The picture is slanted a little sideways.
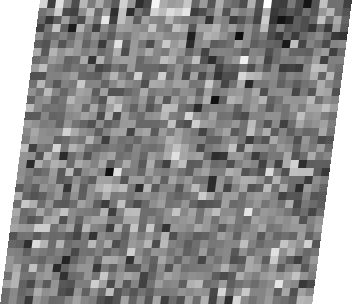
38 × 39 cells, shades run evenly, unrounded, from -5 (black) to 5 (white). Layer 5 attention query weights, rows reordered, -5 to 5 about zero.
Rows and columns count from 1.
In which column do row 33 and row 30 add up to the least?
8
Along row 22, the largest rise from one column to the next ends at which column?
13
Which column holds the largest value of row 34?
4
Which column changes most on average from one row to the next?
12
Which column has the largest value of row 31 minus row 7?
38
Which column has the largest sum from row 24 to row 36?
34
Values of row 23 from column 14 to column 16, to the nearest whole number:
-2 1 1
